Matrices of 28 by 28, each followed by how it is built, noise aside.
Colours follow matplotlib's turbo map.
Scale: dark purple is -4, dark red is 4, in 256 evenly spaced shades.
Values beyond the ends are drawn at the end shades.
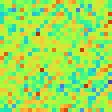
Hankel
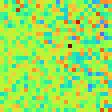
upper triangular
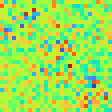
block diagonal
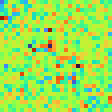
block diagonal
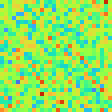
Toeplitz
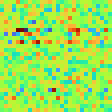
uneven rows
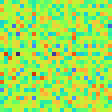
low rank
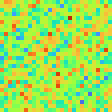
Hankel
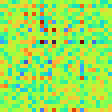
low rank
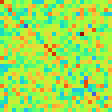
diagonal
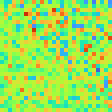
upper triangular
